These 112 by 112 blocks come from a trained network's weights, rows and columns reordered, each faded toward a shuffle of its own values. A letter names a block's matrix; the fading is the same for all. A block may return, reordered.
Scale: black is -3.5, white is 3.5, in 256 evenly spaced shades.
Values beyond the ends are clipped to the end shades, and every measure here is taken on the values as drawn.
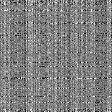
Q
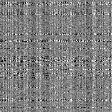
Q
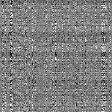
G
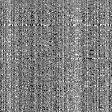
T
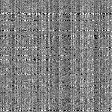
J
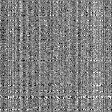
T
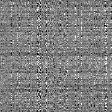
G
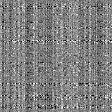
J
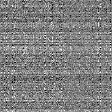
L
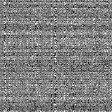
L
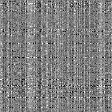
Q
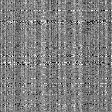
J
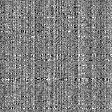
T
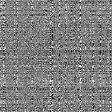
G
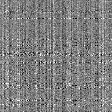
T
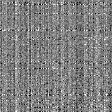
T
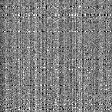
T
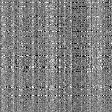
J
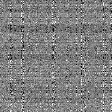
G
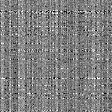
J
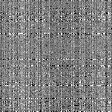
J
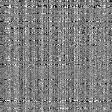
J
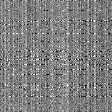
J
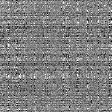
L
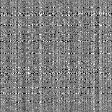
J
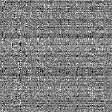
L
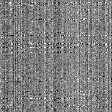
T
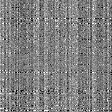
Q
